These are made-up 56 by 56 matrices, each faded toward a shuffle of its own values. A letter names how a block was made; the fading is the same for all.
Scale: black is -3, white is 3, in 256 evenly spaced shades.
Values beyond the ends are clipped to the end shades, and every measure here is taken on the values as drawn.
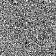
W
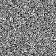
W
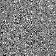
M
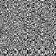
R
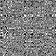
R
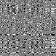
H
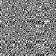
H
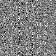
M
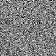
W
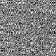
R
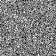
W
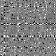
H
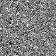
M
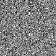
W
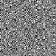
R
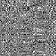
R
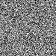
W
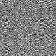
R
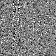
M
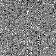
M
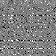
H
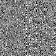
M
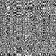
R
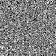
W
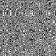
R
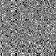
R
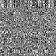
R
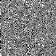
M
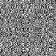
R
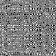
H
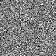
W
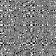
H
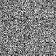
W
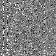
M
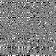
H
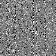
M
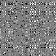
H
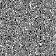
M
